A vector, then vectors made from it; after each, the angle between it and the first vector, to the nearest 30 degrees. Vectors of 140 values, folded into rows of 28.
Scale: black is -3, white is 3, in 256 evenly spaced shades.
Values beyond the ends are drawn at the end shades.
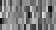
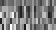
60 degrees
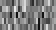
90 degrees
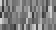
150 degrees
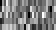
30 degrees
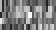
150 degrees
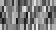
90 degrees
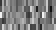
30 degrees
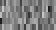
30 degrees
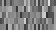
60 degrees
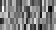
30 degrees
